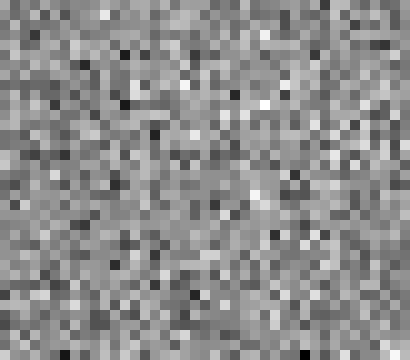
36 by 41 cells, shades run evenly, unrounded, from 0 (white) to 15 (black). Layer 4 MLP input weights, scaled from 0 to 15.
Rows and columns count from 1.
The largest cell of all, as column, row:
31, 36
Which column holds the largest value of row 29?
16
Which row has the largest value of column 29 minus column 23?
10
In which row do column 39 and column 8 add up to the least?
35
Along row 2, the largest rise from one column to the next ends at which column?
12
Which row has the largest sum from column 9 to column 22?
33
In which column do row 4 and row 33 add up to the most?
4
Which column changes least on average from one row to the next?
21
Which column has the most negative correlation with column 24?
41
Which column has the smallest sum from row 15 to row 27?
34
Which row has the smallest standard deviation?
23
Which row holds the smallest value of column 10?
14
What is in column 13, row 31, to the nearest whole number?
3
